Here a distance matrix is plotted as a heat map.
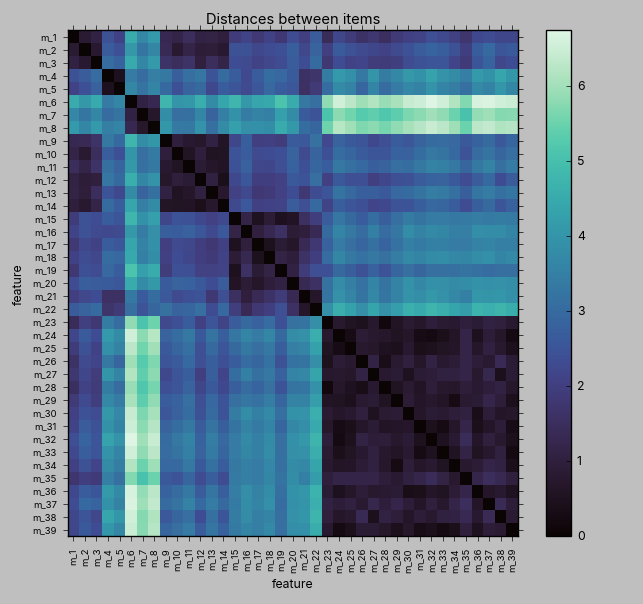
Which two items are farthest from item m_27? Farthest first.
m_6, m_8
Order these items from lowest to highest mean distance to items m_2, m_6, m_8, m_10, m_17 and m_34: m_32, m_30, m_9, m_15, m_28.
m_9, m_15, m_28, m_30, m_32
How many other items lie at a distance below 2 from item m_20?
7
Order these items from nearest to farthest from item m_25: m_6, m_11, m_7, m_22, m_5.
m_11, m_5, m_22, m_7, m_6
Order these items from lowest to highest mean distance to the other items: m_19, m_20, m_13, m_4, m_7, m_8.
m_13, m_19, m_20, m_4, m_7, m_8
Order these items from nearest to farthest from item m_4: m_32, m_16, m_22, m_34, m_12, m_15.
m_22, m_16, m_15, m_12, m_34, m_32
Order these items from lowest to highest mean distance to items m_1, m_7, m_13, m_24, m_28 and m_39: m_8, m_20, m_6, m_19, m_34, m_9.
m_34, m_9, m_19, m_20, m_8, m_6
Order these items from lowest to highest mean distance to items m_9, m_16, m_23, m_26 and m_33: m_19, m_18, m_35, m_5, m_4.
m_35, m_19, m_18, m_5, m_4
